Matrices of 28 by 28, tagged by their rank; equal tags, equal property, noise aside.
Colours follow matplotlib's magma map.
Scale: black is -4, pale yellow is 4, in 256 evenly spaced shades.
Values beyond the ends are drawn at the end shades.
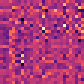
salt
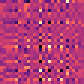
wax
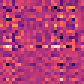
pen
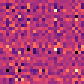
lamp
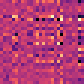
wax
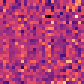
lamp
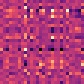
pen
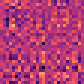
pen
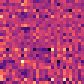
pen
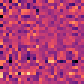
lamp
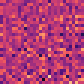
lamp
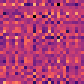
pen
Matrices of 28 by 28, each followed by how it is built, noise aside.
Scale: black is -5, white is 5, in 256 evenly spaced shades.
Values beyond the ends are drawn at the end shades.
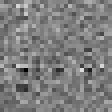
low rank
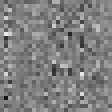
uneven columns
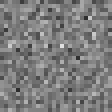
repeating columns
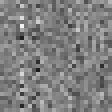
uneven columns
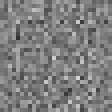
low rank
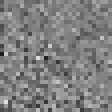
lower triangular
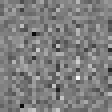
uneven columns
